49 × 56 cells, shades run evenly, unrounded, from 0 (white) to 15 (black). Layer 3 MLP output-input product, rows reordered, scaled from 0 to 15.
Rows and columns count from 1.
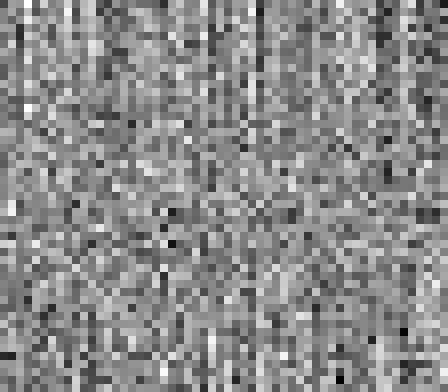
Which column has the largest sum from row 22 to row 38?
32
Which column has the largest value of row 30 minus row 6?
2
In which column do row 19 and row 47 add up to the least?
21
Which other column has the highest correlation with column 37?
53
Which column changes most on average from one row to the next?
31
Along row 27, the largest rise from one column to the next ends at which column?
22
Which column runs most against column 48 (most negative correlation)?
9
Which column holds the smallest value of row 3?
4
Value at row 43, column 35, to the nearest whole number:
10
